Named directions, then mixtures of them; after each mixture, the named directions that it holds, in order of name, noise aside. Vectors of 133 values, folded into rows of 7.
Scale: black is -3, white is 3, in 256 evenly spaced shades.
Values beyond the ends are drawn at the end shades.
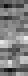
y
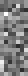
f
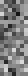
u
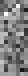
f, u.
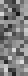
u.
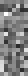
f.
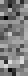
u, y.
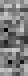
f, y.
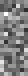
f.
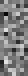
f, u.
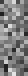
u.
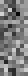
u.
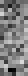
u, y.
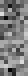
u, y.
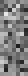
f, u.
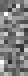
f.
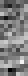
u, y.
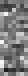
f, y.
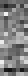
f, y.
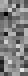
f.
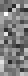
f.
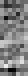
u, y.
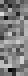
u, y.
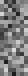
u.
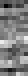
y.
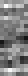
y.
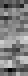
y.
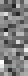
f, u.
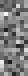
f, u.
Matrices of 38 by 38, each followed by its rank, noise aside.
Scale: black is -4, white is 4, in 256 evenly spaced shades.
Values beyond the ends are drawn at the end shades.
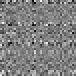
four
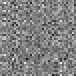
five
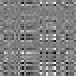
one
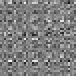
two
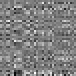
three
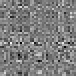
four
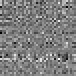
four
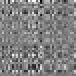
two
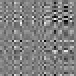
two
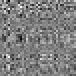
four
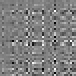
two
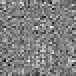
five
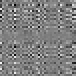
two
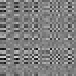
one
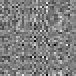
five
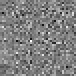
five
